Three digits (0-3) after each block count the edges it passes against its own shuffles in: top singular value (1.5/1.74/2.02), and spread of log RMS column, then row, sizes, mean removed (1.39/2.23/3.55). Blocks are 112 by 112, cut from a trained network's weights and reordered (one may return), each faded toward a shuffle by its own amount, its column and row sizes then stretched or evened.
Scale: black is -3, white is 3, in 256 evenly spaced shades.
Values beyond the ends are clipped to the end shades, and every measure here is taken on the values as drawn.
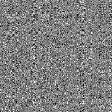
2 2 0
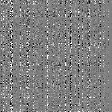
1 3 2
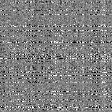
2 1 3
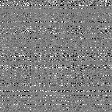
0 2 3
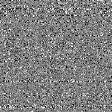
1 1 2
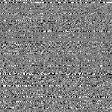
3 1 3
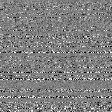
1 0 3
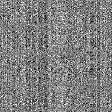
3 0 2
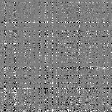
2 3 3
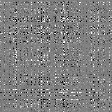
1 3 3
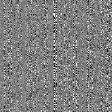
3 3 0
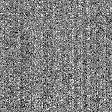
2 0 1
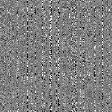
2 3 1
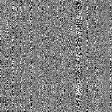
3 3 0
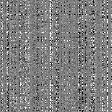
3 3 2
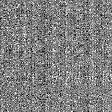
2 0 1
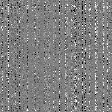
1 3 1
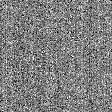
1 0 0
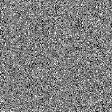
1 2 0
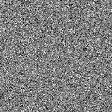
1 1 0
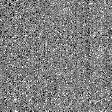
0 1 1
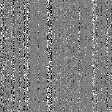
1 3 1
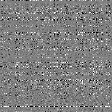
1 2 3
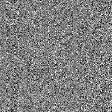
1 2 0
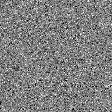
0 0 1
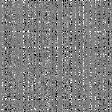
2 3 2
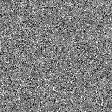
0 0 0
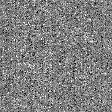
0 1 0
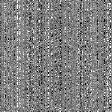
3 3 1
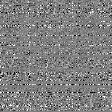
0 2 3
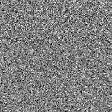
1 0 1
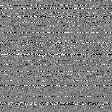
2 0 3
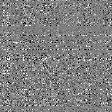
0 2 3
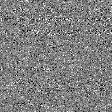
0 1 2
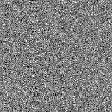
2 1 0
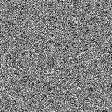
2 0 0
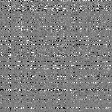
0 2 3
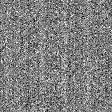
1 0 0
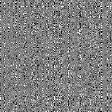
3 3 2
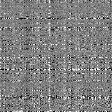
3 1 3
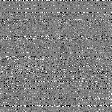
0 1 3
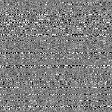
2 0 3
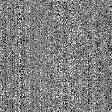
1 2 0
